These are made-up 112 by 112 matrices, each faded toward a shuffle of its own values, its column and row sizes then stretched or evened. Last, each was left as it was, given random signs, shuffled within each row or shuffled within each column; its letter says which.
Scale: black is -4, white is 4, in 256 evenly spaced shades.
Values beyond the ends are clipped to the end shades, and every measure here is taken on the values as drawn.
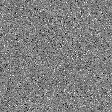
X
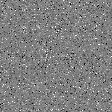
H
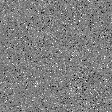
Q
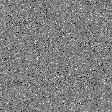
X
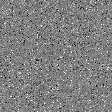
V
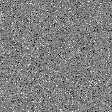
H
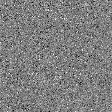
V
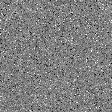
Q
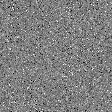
Q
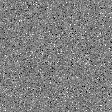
H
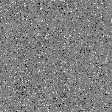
H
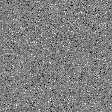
Q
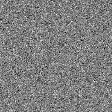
V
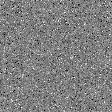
Q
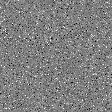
X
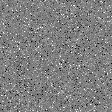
Q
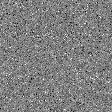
X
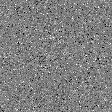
X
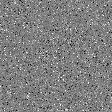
X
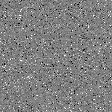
H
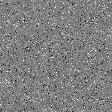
V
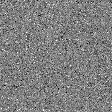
X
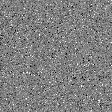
X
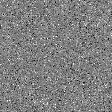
H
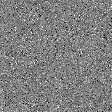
V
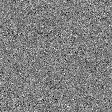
X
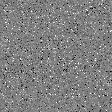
V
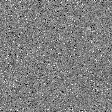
V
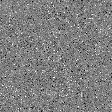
V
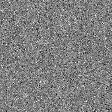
Q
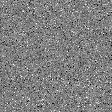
X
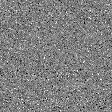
X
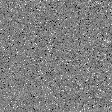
Q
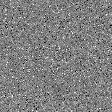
V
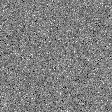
X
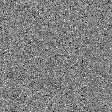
Q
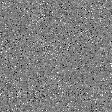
H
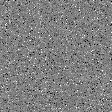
Q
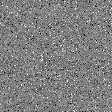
V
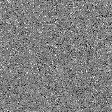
V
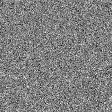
X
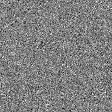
V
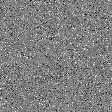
X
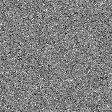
Q
